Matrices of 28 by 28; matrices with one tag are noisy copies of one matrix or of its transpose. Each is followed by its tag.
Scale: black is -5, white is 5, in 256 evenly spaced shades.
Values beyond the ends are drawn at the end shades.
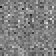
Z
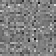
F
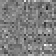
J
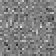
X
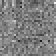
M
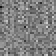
Z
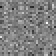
Z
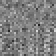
J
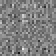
X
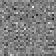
X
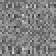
X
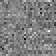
J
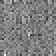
F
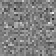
X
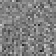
J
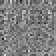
F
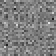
X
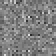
F
